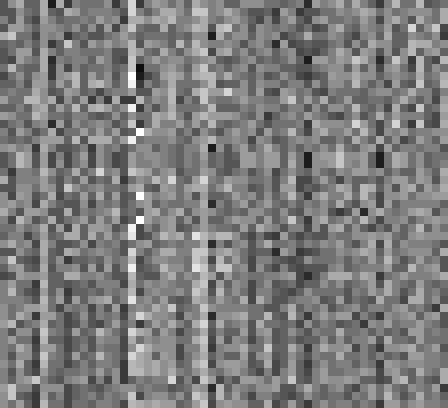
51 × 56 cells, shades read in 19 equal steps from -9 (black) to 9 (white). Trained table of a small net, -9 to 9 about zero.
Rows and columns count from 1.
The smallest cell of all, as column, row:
18, 9
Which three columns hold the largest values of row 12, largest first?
29, 26, 22
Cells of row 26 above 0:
15
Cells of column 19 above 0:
21
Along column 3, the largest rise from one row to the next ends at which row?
28
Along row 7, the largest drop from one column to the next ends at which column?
27
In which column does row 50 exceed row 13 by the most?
17
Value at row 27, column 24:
-2
